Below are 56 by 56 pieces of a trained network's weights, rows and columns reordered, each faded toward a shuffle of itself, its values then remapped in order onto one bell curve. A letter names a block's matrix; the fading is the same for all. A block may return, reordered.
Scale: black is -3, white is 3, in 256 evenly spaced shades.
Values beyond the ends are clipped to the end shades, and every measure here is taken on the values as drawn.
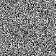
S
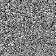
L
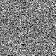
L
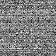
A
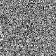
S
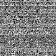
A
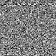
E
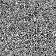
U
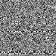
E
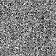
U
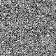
S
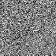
S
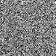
L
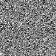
L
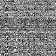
A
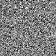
S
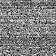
A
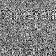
E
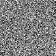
L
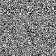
L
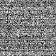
A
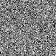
S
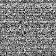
A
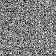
U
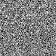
S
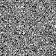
L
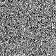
U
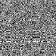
E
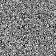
U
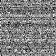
A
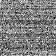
A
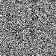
U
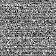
A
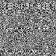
E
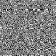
E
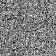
U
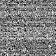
A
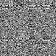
E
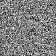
U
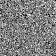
U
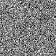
S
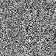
L
